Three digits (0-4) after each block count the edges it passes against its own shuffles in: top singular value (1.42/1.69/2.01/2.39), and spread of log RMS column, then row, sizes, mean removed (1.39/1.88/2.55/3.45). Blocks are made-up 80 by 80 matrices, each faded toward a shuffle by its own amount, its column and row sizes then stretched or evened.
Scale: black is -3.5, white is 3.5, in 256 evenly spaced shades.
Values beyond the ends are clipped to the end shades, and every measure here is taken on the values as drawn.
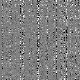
1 4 2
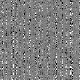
3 4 0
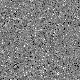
0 1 0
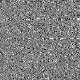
1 1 3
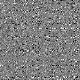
1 2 3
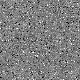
1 0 1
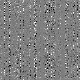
1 4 1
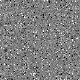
0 2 1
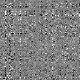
3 3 2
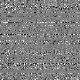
2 1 4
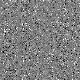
0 2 0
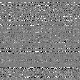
2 1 4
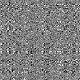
4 2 3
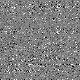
0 1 3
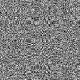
3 1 1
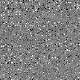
2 1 2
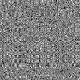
4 0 1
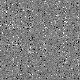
0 2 1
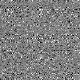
2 1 3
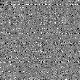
2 0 3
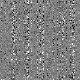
2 4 1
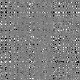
4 3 3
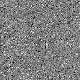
2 0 0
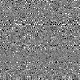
3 0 3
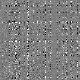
2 4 3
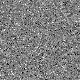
0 0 0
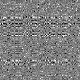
4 0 3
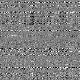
3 1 4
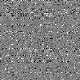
3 1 3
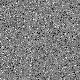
0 0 0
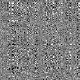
3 3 2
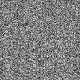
2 0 0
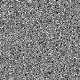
1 0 0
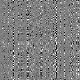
4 4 0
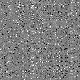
3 0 1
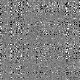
1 3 3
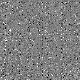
1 2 2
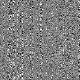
1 4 1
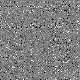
1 1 2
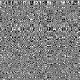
4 1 3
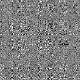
3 3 3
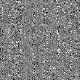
1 3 0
